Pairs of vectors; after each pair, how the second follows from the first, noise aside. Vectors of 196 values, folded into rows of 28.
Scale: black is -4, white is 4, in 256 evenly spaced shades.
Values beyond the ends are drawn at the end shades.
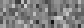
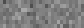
reversed, shrunk.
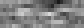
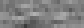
reversed, shrunk.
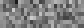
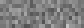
reversed, negated, shrunk.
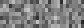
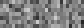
copied.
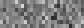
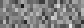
negated.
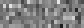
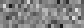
sign-scrambled.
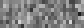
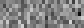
sign-scrambled.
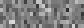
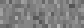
reversed, negated, shrunk.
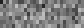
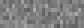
wrapped around, negated, shrunk.
